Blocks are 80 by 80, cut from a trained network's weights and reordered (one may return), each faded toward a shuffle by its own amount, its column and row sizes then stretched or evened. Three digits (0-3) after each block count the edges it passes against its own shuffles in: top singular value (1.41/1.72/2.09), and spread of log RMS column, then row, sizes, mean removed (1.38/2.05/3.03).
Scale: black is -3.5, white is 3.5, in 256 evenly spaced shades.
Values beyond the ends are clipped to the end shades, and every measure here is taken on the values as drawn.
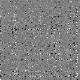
0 2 2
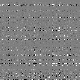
1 2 3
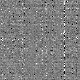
2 2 0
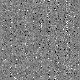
0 2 0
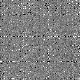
1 1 2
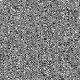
2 1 0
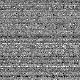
3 1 2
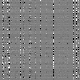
3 3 1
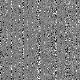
0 3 0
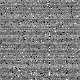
2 1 0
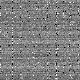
2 2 0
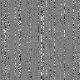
1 3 0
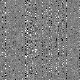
1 3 0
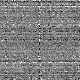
3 2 2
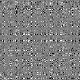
3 2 3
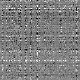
3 3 2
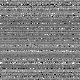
3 0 3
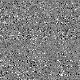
0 1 2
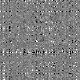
2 2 2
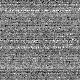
3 0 2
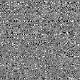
2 1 2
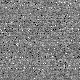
0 0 1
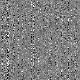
2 3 0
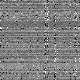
3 2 1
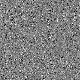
0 1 0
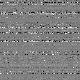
2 0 3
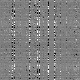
3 3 0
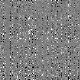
1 3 2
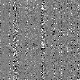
1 3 1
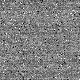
0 0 0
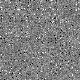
0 1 1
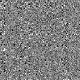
2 1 1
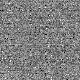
0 1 1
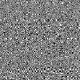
2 1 2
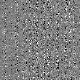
0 3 0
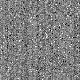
1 0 0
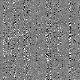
1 3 1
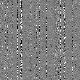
2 3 0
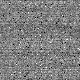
1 1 0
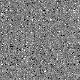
0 1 1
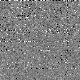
1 0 2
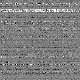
3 1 3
